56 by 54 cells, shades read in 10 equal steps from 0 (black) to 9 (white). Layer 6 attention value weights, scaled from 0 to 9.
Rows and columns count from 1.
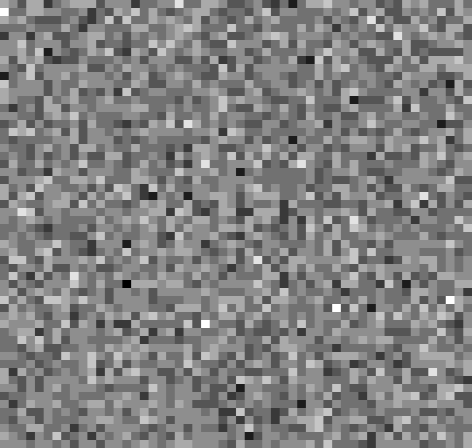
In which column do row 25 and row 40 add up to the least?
22
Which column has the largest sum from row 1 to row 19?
23
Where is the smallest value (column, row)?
15, 36
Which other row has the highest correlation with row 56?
52
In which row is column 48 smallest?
28
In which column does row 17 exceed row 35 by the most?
4
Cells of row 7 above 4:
27
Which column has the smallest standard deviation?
19
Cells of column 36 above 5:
14
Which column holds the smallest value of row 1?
34
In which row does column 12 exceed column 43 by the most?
39
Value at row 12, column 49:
2
